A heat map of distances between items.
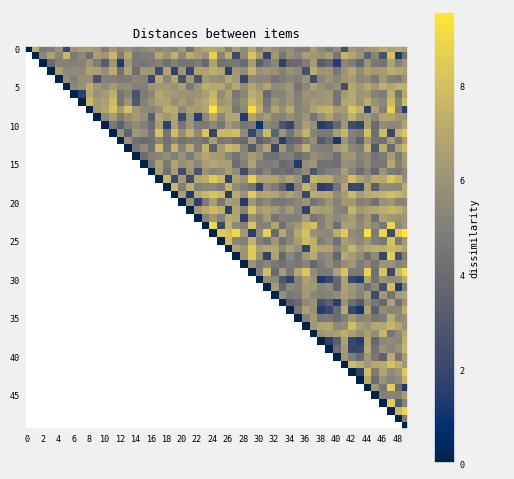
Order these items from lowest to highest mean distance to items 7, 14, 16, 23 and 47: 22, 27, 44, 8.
22, 27, 44, 8
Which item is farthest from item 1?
24
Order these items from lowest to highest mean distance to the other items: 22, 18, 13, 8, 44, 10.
10, 18, 22, 13, 44, 8
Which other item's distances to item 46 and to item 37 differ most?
27
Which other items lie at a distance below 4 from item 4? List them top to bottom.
9, 16, 20, 22, 28, 37
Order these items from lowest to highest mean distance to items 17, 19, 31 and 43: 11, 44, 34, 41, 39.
34, 39, 44, 41, 11
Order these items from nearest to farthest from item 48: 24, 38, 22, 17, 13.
38, 22, 13, 17, 24
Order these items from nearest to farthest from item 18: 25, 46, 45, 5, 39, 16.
39, 45, 16, 25, 46, 5
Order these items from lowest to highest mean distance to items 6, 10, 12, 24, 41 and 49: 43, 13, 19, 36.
43, 13, 36, 19
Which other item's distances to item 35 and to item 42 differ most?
15
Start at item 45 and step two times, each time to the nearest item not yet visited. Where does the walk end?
13
